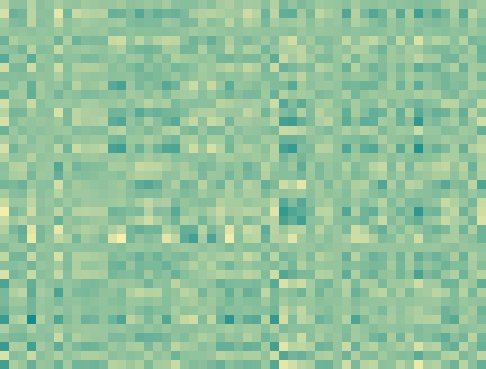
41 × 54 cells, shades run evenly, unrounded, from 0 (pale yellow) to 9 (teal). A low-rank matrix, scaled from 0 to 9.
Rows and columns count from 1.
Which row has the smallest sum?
27
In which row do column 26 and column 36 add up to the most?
36
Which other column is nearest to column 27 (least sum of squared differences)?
37
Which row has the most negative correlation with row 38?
19
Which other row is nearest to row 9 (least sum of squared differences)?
35
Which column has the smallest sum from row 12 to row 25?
1
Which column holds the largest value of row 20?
7
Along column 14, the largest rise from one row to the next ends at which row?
28
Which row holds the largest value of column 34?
25
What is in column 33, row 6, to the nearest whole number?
3
